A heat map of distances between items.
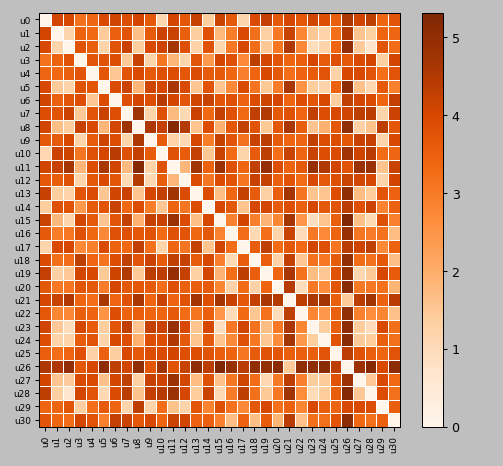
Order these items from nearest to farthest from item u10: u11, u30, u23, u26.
u30, u11, u23, u26
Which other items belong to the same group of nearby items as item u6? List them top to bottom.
u4, u25
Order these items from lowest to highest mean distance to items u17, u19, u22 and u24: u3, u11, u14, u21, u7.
u14, u3, u7, u11, u21
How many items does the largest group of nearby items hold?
11
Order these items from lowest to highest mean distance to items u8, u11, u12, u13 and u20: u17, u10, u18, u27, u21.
u27, u18, u17, u10, u21
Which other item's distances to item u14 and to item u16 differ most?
u18
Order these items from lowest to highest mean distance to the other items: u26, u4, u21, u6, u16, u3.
u16, u3, u4, u6, u21, u26
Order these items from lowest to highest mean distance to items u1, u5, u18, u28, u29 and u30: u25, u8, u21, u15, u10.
u15, u8, u25, u10, u21
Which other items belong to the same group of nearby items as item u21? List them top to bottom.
u26
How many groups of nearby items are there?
6
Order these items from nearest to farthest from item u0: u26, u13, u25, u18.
u25, u18, u13, u26
